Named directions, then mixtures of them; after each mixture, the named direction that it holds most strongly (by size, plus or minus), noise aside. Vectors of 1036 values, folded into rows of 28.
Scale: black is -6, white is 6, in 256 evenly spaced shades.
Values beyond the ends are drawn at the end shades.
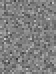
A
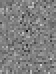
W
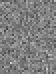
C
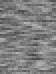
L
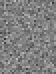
A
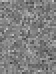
C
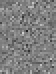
W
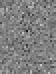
W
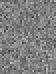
C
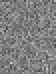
C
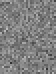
C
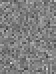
C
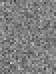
C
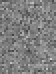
C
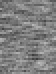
L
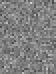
C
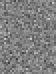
A
